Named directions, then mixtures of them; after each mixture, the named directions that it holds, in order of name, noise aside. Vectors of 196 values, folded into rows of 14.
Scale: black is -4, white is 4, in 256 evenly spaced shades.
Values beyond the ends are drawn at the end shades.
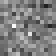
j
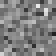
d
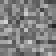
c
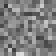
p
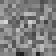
c, d, p.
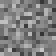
c, d, j.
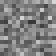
c, d.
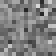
c, d, p.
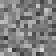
c, d, j.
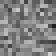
c, p.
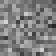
c, d, j.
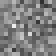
d, j.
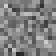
p.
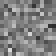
c, j, p.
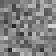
c, d, j.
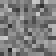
c, d, p.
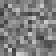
p.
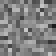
c, p.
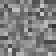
c, p.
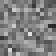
c, j, p.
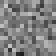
p.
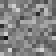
c, d, p.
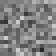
c, d.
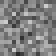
c, j, p.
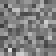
p.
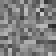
c, p.
